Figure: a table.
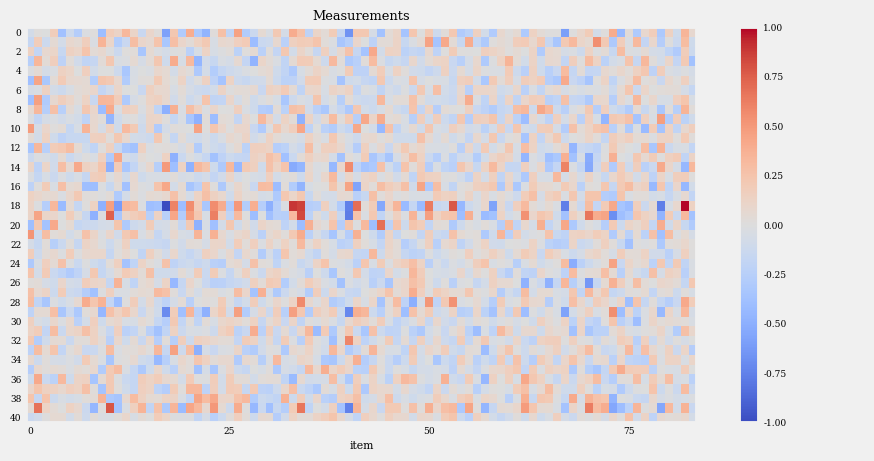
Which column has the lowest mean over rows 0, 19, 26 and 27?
40
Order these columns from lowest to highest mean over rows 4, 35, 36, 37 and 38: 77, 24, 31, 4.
31, 24, 77, 4
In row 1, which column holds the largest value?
71
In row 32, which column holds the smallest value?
38
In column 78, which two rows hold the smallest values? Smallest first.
16, 12
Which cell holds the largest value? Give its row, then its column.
18, 82
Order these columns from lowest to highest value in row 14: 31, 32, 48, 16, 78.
16, 78, 48, 31, 32
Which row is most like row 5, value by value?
7
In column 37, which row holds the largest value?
35
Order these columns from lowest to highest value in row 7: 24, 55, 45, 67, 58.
24, 45, 58, 67, 55
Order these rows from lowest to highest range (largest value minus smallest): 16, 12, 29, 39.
12, 16, 29, 39
